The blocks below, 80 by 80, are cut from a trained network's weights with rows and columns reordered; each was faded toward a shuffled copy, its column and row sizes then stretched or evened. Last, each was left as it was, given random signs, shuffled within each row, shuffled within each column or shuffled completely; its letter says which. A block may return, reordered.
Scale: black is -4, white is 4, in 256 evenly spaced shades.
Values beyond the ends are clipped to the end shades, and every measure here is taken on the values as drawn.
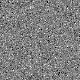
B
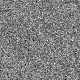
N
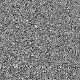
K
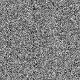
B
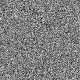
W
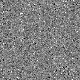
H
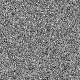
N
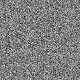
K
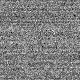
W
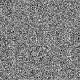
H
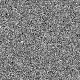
N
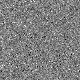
W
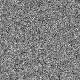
N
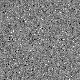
W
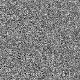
H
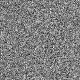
B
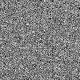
B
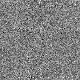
K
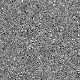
K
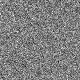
N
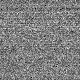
W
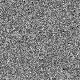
B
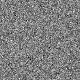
B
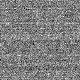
H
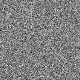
K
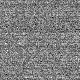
H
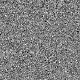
K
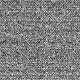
H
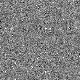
H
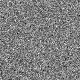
N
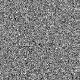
H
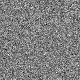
N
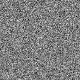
K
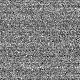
H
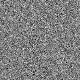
B
